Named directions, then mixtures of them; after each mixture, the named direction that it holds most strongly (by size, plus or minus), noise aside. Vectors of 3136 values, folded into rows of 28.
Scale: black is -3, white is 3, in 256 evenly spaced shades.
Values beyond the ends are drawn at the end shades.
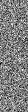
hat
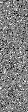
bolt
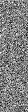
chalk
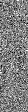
bolt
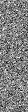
chalk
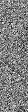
chalk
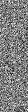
chalk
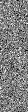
bolt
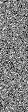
bolt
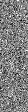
bolt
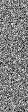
hat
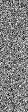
hat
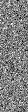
bolt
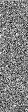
chalk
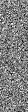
chalk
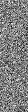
chalk
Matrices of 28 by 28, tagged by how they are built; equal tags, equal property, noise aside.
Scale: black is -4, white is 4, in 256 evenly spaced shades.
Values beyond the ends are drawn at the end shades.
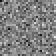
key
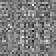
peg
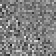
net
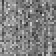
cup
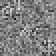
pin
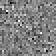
pin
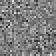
pin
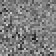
net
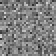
cup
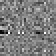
peg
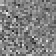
net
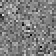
pin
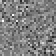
pin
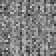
cup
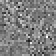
pin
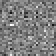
peg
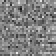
cup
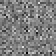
peg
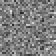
key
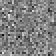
key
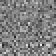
peg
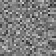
cup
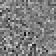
net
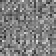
cup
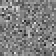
pin
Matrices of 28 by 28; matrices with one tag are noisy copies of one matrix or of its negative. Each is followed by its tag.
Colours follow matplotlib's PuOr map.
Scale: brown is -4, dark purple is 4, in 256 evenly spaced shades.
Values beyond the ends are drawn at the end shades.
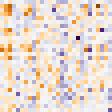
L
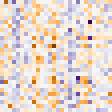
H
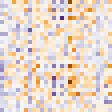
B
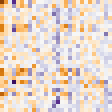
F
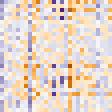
B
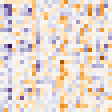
L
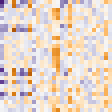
F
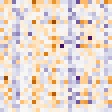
H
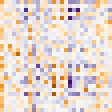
B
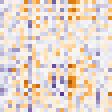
B
